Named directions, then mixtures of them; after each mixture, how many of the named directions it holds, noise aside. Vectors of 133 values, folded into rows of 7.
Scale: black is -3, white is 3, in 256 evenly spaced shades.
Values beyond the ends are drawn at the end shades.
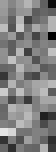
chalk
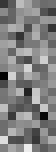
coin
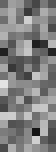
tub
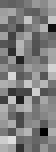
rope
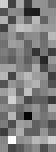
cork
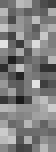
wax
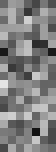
one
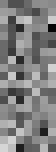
one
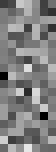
one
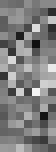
four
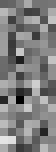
two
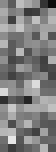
four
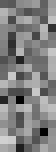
two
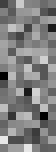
one
